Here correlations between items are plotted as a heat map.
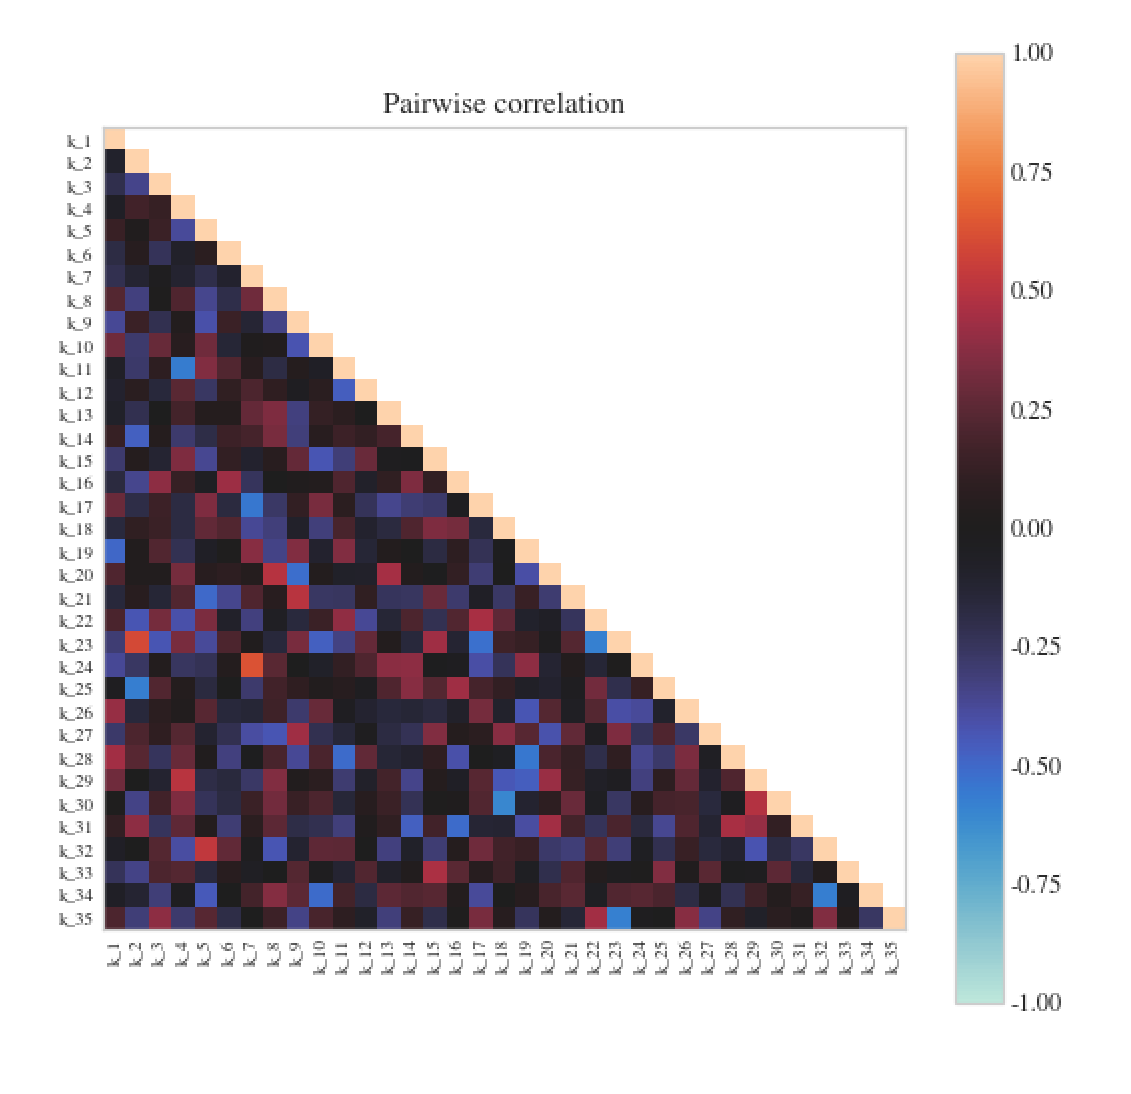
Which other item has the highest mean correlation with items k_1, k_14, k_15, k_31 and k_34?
k_8
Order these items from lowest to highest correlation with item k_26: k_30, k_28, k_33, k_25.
k_25, k_33, k_30, k_28
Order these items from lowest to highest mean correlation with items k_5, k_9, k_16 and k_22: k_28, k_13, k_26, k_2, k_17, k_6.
k_28, k_2, k_13, k_26, k_6, k_17
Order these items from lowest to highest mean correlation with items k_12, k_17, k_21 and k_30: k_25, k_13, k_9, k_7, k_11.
k_11, k_13, k_7, k_25, k_9
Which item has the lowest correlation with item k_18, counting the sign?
k_30
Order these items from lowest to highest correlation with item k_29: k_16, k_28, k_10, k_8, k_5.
k_5, k_16, k_10, k_28, k_8
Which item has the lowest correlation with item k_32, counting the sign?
k_34
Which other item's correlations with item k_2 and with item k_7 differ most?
k_24
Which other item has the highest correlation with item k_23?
k_2
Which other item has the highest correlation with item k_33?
k_15
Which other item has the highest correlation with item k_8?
k_20
